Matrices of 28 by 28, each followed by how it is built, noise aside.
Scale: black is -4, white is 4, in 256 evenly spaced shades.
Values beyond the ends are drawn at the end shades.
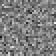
noise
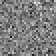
noise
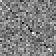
diagonal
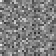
repeating rows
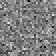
noise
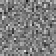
repeating rows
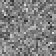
noise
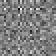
low rank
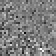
lower triangular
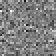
low rank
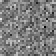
repeating rows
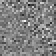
upper triangular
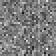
repeating rows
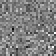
low rank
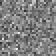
noise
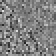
lower triangular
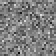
noise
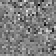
upper triangular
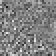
lower triangular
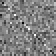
diagonal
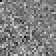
lower triangular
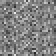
repeating rows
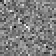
diagonal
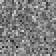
noise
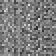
repeating rows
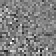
lower triangular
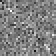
diagonal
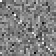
diagonal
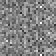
repeating rows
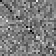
diagonal
